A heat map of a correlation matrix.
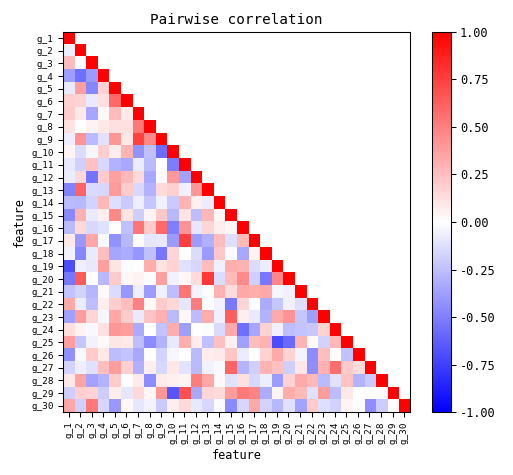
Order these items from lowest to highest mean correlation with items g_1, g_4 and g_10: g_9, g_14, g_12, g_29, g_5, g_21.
g_29, g_9, g_21, g_14, g_5, g_12
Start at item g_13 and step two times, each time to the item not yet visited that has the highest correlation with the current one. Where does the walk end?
g_2
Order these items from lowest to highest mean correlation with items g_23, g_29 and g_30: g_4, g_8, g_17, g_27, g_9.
g_4, g_27, g_8, g_9, g_17
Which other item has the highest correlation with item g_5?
g_6
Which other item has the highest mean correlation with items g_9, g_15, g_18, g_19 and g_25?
g_27
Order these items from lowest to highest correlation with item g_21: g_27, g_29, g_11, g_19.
g_19, g_27, g_29, g_11
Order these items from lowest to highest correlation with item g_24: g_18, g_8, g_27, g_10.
g_8, g_18, g_10, g_27
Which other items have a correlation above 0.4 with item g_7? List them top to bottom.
g_8, g_9, g_16, g_22
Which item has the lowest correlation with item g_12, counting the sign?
g_3
